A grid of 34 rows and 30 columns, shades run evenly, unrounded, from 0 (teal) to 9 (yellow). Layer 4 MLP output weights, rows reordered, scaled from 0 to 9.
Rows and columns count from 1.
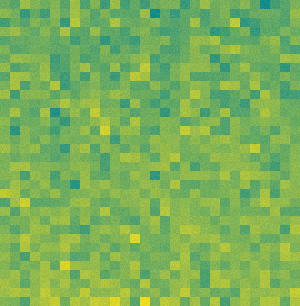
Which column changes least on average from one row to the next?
4
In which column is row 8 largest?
15
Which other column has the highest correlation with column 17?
22
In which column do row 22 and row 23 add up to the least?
25
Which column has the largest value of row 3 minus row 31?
8
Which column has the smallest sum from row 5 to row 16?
6
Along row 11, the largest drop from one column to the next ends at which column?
2
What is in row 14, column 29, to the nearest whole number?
4
